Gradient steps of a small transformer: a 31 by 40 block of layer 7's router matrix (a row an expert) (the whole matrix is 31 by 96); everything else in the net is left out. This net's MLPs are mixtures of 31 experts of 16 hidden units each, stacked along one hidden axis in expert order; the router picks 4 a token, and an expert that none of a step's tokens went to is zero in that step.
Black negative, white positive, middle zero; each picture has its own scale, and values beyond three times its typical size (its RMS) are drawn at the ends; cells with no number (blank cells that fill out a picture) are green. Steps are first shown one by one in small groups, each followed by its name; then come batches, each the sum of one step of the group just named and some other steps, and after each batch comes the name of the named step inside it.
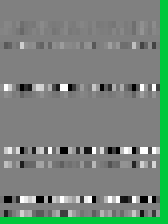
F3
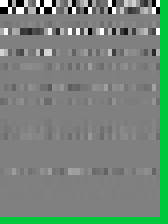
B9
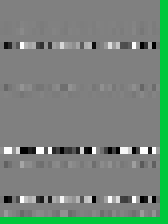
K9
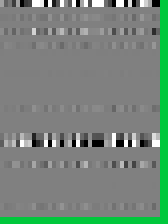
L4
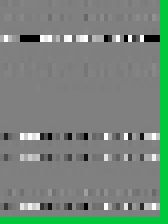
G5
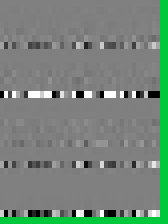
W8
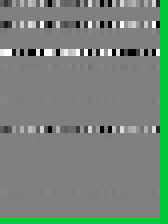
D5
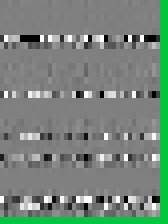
G5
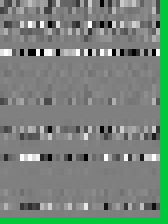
D5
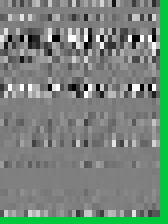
L4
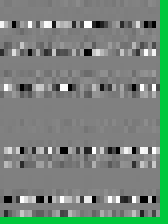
F3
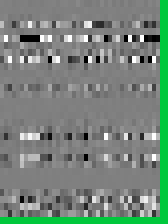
G5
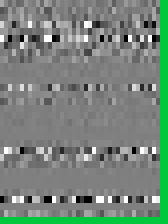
K9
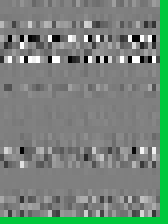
K9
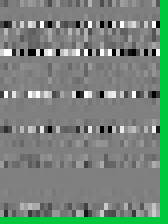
D5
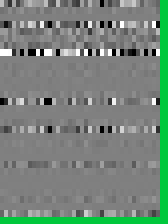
D5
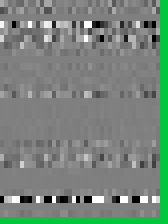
B9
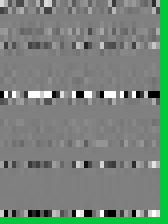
W8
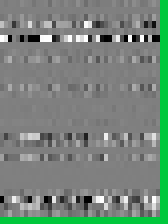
G5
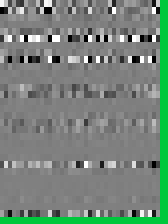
B9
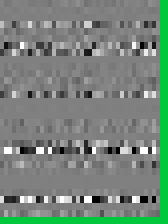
K9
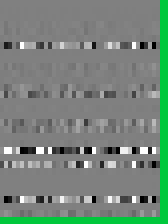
K9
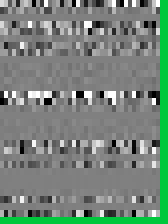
W8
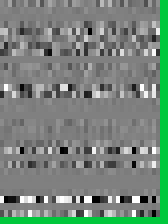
F3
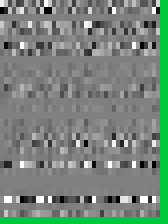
B9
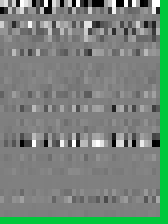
B9
